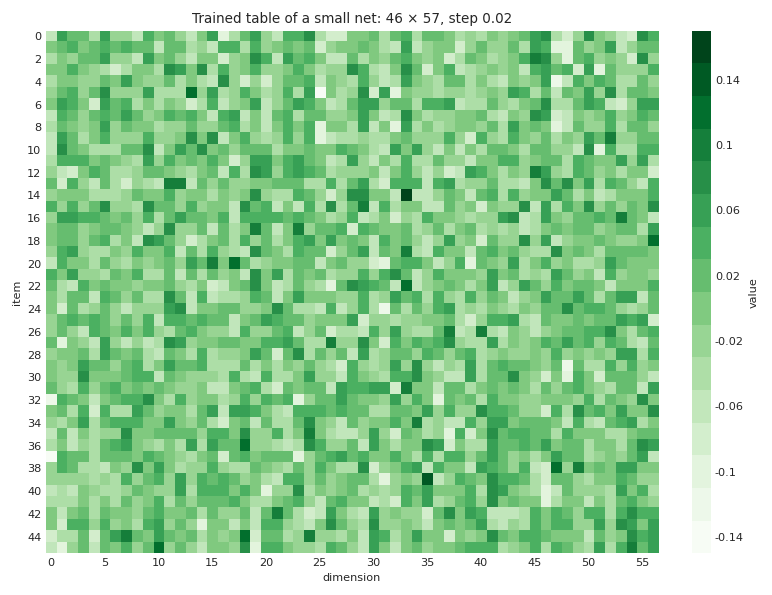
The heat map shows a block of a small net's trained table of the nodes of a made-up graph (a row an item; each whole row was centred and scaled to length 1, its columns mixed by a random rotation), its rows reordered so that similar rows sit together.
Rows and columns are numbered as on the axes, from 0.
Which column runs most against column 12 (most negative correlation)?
31
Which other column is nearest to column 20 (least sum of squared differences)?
3
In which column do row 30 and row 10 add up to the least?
51
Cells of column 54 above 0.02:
11
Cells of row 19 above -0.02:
36
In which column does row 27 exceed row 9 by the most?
26
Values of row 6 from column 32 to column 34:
0.02 0.02 -0.04
